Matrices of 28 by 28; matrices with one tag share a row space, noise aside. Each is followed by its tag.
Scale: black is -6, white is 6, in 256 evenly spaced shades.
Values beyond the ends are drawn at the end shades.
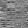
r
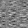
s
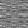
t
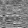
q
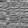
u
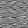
s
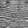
u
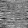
r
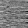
u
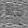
q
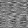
s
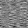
s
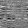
r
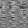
s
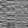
r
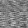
s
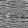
u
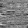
r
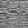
u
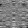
t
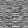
q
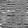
r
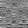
t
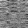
u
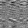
s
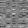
t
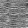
u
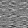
s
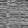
u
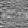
r
